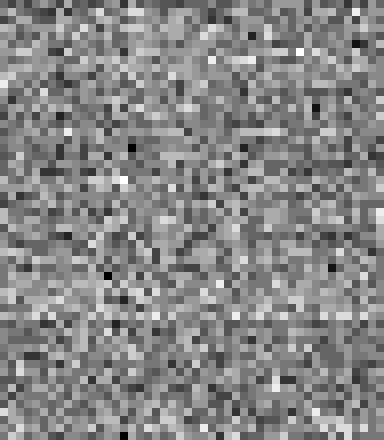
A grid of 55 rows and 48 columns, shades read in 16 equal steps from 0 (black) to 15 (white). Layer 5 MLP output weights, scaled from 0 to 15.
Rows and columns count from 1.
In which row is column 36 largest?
40
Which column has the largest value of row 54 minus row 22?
12
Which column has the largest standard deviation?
16
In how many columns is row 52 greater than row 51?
20
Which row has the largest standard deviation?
2
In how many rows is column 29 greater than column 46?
24
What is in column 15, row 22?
11
